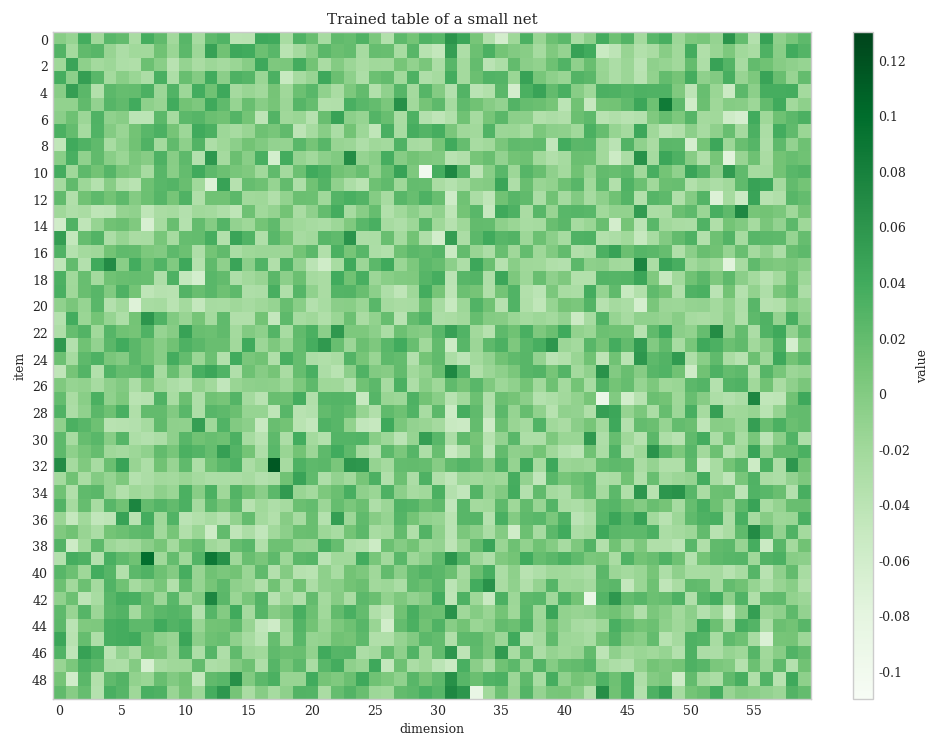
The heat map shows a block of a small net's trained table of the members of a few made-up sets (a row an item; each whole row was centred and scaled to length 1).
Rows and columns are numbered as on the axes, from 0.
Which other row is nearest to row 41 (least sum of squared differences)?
45
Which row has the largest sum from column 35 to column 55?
23
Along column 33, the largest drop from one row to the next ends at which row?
49
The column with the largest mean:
12
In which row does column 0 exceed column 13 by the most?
15
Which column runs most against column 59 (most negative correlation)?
29
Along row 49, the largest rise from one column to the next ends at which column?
43
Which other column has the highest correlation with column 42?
3
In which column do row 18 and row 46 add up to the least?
11
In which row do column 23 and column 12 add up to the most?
9
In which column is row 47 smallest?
7
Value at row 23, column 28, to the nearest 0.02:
0.02
